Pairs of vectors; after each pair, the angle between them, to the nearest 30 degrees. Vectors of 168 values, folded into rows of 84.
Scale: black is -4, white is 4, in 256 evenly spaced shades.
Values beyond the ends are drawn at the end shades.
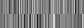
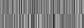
150 degrees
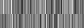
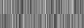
30 degrees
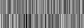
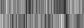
60 degrees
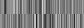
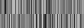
30 degrees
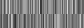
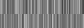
90 degrees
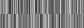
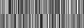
30 degrees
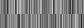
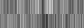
60 degrees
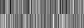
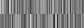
120 degrees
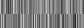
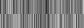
150 degrees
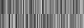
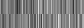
60 degrees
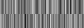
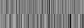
90 degrees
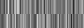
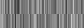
150 degrees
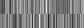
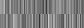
150 degrees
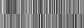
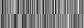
120 degrees
